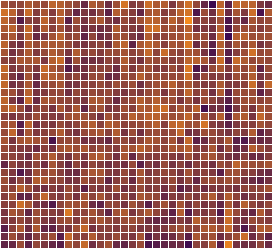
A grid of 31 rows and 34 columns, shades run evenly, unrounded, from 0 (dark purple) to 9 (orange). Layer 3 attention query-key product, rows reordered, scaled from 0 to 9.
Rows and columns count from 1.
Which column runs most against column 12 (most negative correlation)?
3
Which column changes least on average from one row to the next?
20
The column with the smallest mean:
29
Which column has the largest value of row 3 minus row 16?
24
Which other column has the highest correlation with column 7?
30
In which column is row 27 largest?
9
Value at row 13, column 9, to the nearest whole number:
4
